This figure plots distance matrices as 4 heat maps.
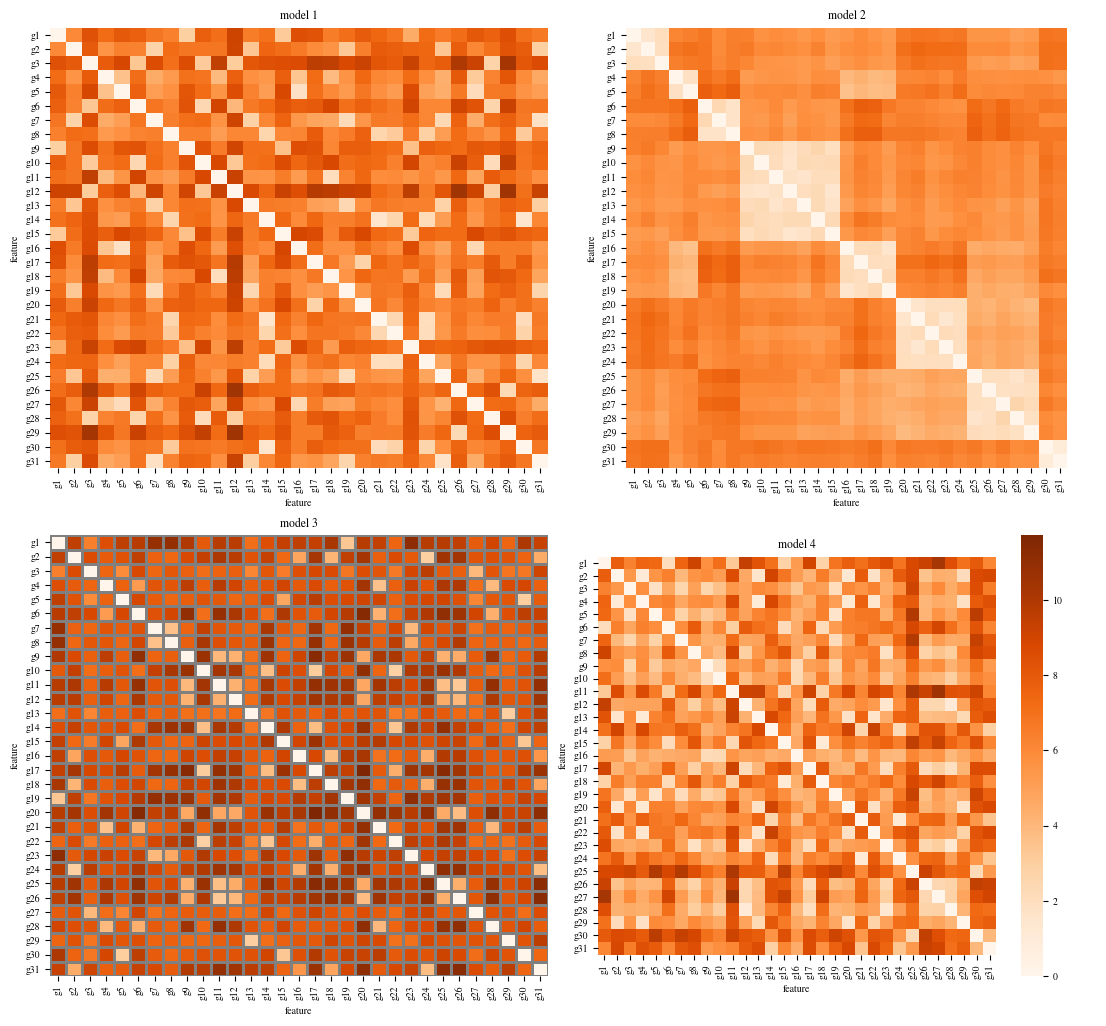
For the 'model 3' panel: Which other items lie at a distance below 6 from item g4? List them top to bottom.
g6, g21, g28
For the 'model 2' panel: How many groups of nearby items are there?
8
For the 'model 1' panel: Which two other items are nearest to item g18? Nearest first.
g11, g4
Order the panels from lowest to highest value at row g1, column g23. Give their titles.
model 1, model 2, model 4, model 3
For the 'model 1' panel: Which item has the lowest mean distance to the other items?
g25
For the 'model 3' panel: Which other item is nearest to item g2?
g24
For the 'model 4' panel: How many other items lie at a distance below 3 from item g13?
5
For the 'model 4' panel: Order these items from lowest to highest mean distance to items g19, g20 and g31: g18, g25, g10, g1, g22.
g10, g22, g18, g1, g25
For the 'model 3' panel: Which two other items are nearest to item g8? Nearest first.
g7, g23
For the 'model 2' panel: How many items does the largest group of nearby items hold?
7
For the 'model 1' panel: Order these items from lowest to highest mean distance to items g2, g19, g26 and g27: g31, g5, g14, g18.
g31, g5, g18, g14
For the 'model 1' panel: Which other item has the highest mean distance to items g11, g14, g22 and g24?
g3
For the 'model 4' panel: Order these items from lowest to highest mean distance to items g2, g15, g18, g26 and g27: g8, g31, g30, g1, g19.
g19, g8, g1, g31, g30
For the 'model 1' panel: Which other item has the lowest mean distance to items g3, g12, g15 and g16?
g28
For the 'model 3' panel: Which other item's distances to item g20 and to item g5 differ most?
g30
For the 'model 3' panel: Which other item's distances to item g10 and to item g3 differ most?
g17
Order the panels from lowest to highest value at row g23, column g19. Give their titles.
model 4, model 2, model 1, model 3
